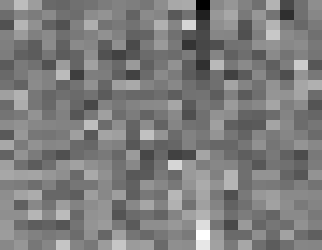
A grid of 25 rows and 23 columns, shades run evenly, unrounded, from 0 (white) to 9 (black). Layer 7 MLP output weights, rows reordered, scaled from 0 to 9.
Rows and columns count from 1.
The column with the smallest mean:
2
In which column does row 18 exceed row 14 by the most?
11
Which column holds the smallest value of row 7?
22
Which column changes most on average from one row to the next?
13
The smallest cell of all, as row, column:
24, 15
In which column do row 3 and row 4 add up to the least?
20
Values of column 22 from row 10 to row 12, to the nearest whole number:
3 4 5
